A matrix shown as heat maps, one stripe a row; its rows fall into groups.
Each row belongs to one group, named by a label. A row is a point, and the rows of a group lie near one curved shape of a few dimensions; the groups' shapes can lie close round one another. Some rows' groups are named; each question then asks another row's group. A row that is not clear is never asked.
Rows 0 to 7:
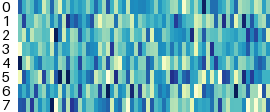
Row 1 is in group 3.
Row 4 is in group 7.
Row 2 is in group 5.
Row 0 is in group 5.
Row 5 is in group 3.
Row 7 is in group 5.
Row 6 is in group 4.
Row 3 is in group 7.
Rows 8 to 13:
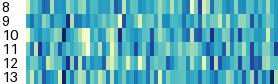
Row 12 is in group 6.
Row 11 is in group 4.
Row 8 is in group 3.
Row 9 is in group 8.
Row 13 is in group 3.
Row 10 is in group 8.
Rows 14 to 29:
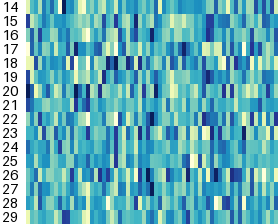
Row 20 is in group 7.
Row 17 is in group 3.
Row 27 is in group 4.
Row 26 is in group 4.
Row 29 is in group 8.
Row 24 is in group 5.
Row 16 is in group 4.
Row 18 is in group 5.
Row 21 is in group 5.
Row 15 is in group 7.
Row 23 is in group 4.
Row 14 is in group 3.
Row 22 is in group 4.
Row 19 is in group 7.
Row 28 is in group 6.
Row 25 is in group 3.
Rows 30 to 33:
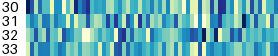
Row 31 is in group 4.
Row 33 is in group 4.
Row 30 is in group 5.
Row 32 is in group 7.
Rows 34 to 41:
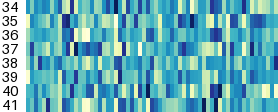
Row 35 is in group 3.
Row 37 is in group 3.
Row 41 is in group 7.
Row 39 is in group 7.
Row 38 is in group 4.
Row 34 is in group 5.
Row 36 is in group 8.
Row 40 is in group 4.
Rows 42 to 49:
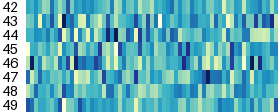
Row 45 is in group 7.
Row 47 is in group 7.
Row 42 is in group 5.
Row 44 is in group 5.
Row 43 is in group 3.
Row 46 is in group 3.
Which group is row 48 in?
5
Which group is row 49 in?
5
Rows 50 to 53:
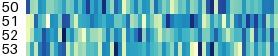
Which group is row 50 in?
7
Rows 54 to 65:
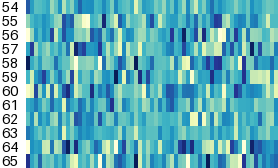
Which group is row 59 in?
5
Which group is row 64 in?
3
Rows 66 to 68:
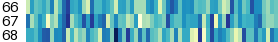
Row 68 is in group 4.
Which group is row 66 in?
8
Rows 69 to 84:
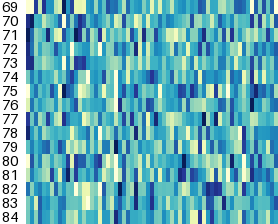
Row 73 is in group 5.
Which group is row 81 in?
3
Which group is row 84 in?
4
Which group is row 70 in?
5
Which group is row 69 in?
5
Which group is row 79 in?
4
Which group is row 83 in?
4
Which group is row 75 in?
3
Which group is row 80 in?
3
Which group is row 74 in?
4
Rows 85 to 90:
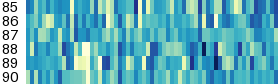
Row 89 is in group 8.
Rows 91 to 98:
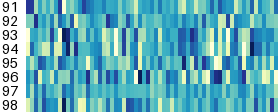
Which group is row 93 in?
3
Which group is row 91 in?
5
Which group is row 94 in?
3
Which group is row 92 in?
5
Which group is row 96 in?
4
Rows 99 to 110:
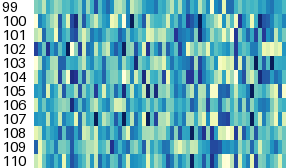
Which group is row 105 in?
4
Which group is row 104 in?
3
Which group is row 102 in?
5
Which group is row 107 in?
4
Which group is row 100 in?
3
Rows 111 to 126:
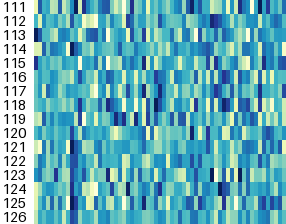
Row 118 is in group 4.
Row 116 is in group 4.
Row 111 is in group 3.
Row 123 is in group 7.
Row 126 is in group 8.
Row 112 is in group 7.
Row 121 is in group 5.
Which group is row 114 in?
5
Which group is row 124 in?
8
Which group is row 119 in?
5
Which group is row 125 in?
3
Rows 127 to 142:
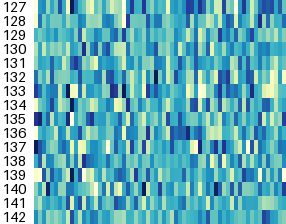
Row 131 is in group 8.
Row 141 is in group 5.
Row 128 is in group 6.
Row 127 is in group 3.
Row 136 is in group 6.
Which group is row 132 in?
4
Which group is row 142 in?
5
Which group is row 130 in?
7
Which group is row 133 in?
5
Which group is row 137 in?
8
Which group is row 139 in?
5
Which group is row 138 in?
3
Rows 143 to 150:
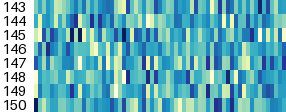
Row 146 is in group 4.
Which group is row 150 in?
7
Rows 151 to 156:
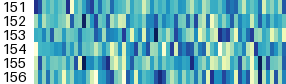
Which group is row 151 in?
5
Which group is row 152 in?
7
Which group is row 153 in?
4
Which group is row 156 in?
4
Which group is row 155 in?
3
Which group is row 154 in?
6
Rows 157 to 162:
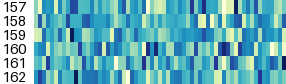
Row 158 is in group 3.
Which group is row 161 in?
6
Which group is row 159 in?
5
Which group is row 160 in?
4
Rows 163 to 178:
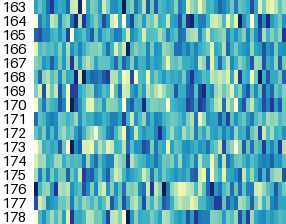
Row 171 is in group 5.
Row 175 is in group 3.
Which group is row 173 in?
3
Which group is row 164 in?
3
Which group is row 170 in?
3
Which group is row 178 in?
7
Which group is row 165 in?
5
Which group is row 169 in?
5
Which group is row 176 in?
7
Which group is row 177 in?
7
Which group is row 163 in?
5
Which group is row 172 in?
4
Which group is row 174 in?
7
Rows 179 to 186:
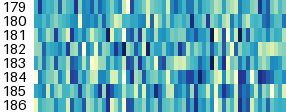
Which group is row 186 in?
7
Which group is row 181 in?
7
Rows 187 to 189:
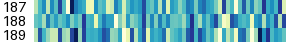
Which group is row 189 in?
3
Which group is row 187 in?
3
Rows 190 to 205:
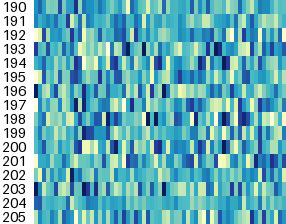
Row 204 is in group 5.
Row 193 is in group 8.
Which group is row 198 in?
4
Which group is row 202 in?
5
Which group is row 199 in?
3
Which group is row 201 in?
6
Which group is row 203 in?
7
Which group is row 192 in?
5
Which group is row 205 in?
4
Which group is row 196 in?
7
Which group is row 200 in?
8
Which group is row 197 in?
3
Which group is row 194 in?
8
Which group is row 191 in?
5
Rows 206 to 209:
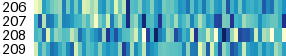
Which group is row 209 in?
3
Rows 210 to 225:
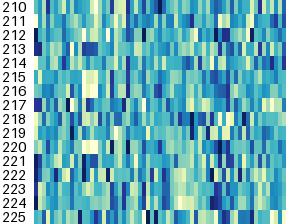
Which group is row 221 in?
5
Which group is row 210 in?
4
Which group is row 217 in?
5
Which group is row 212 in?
8
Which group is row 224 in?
7
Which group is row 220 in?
8
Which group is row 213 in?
5
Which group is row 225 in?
4
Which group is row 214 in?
6
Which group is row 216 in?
8
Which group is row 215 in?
7
